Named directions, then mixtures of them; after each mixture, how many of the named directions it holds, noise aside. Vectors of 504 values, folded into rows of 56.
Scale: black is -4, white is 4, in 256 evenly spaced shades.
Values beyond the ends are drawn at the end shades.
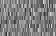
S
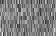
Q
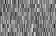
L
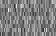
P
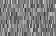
two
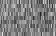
two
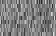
three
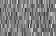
three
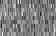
four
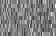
four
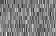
three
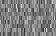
two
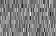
four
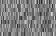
three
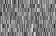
one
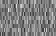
one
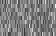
four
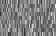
four
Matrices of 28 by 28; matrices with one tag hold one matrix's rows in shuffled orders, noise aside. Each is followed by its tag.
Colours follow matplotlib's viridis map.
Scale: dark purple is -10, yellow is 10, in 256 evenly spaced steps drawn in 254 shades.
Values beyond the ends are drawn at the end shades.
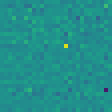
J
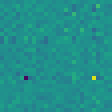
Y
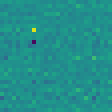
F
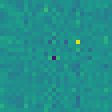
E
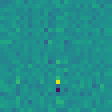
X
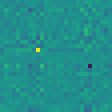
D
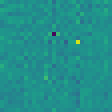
E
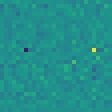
Y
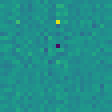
X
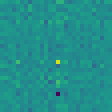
X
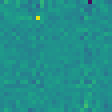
D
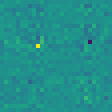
D
